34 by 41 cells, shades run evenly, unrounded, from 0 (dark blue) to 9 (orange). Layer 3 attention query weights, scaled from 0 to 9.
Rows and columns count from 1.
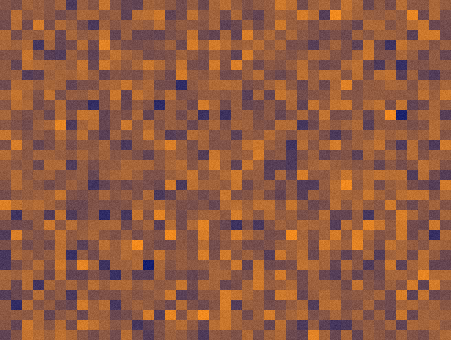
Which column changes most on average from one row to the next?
22
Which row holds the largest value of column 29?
34
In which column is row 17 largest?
20
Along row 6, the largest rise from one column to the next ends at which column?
23
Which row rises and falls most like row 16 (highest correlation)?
33
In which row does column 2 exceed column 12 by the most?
15
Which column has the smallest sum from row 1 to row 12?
9
